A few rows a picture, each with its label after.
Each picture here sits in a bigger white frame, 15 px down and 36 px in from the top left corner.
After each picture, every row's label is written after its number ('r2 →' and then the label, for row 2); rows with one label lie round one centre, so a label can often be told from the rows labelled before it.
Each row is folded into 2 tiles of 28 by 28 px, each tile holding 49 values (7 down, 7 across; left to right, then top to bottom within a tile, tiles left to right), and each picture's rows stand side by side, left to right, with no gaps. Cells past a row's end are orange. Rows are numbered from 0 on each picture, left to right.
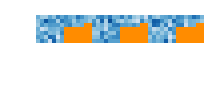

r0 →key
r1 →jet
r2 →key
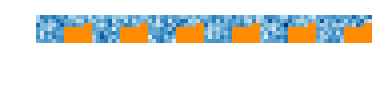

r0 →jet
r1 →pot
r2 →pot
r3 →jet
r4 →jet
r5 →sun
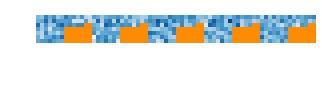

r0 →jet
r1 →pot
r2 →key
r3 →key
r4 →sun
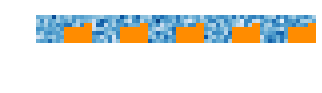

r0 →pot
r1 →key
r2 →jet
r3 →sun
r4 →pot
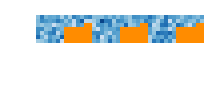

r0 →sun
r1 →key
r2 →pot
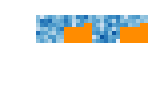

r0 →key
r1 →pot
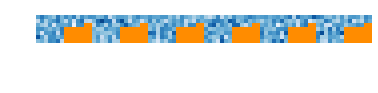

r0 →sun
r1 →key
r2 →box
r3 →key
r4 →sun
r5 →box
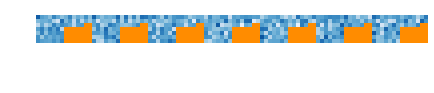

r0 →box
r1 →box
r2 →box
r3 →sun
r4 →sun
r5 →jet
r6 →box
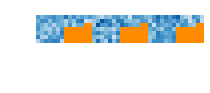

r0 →sun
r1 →key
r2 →jet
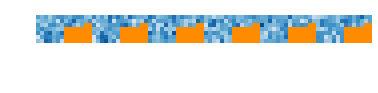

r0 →pot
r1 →pot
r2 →box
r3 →key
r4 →jet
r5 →key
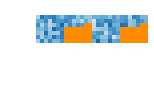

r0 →jet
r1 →key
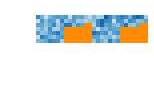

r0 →pot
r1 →key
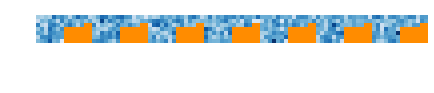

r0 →pot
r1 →jet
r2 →key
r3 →sun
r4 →pot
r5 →pot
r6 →box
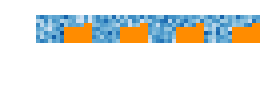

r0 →jet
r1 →sun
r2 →pot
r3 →box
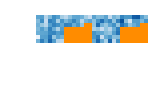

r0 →pot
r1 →key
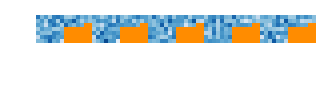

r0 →pot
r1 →pot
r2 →sun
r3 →jet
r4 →pot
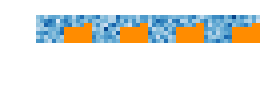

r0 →key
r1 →box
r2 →key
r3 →jet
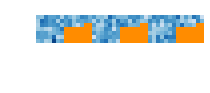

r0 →key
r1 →pot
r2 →jet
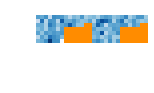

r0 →pot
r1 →key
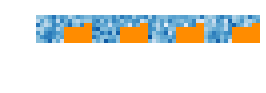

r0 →pot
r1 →sun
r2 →sun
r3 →pot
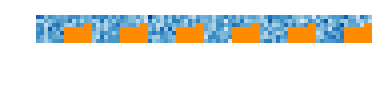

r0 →box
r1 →jet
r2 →box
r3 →pot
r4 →jet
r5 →jet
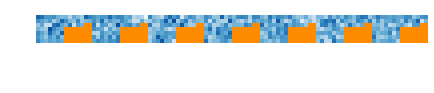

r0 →box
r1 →jet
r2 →pot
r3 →box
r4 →jet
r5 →key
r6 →sun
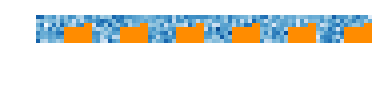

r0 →box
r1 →key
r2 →sun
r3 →box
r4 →box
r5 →pot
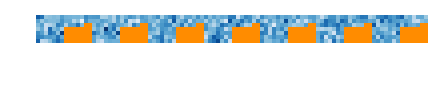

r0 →box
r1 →box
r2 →pot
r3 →pot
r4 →box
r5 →key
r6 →jet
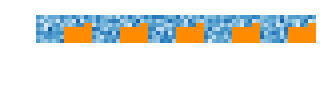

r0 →box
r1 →sun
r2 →sun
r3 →sun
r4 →sun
